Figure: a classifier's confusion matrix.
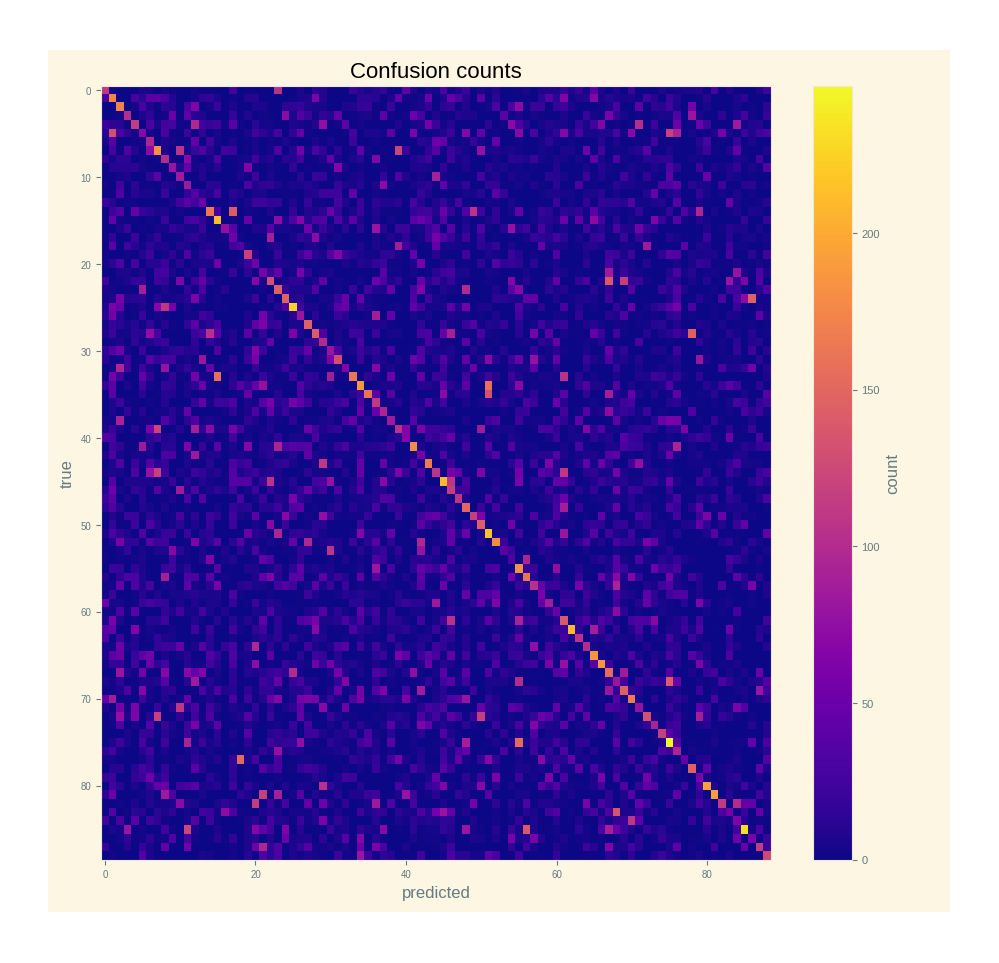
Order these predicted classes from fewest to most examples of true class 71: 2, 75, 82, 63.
82, 75, 63, 2
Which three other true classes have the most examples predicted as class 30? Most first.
53, 33, 45
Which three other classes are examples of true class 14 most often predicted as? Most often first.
17, 49, 79
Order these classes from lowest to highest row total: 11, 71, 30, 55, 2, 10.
10, 11, 30, 2, 55, 71
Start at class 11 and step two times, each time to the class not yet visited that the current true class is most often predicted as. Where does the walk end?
67
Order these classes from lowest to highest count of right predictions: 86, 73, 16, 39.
86, 16, 73, 39
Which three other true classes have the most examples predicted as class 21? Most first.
81, 87, 34
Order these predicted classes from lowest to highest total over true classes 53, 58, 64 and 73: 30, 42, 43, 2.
43, 2, 30, 42
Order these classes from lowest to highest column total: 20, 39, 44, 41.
39, 41, 44, 20
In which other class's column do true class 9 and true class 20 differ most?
31
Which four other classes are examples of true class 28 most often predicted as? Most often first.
78, 14, 46, 6
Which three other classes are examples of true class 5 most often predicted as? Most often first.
1, 75, 76
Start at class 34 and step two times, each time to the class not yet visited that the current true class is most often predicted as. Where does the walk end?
23
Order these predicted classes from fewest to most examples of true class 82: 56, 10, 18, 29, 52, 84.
18, 52, 56, 29, 10, 84
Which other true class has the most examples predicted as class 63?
57
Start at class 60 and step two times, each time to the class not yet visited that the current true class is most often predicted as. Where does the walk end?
75
